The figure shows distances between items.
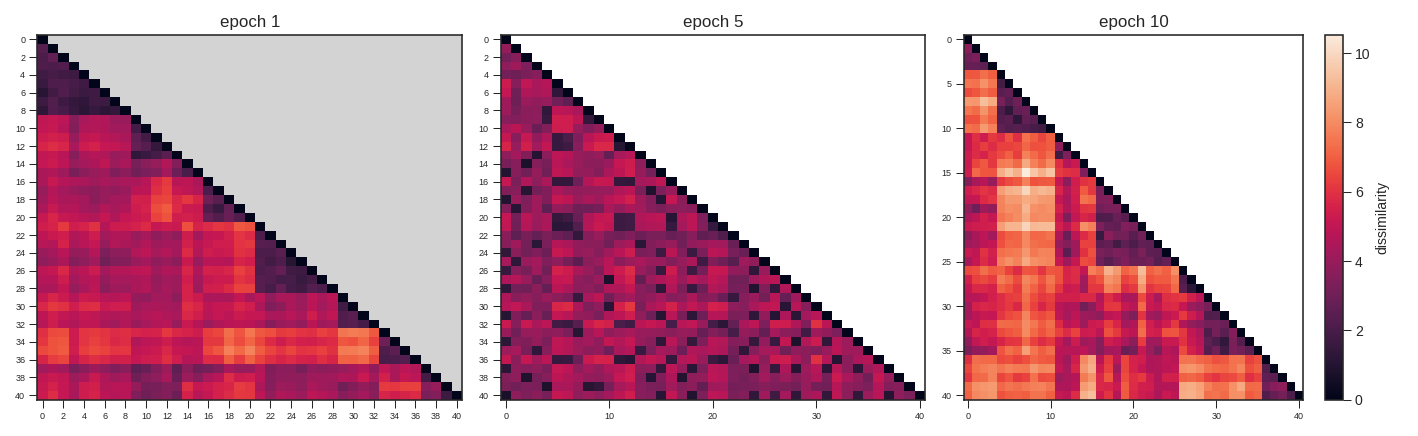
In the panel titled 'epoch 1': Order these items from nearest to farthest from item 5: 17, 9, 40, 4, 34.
4, 17, 9, 40, 34
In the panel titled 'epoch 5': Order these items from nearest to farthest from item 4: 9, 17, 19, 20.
9, 19, 17, 20
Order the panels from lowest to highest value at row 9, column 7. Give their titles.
epoch 10, epoch 1, epoch 5
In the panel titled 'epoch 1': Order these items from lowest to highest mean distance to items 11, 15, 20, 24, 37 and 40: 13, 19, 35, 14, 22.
13, 22, 14, 19, 35
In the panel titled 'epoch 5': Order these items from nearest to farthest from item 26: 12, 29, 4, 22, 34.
34, 4, 22, 29, 12
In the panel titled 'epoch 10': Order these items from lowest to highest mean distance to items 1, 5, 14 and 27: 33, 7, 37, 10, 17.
33, 10, 7, 17, 37
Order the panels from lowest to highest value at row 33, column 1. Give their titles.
epoch 5, epoch 10, epoch 1
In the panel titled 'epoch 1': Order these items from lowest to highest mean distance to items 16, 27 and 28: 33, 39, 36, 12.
39, 12, 36, 33
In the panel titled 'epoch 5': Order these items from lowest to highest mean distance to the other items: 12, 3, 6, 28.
28, 3, 6, 12
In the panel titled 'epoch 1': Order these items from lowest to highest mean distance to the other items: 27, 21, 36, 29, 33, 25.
25, 27, 29, 21, 36, 33
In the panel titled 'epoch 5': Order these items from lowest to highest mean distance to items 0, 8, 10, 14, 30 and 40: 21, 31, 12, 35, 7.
31, 35, 7, 21, 12
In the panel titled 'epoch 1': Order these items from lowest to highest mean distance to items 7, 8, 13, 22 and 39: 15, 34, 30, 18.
15, 30, 18, 34
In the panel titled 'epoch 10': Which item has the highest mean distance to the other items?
7
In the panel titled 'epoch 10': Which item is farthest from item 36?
15
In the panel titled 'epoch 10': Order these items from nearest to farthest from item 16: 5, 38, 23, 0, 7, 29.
23, 0, 29, 38, 5, 7
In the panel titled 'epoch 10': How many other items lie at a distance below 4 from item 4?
6
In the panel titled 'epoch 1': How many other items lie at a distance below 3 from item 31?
3
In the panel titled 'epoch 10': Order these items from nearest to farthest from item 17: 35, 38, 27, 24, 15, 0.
24, 35, 0, 15, 38, 27
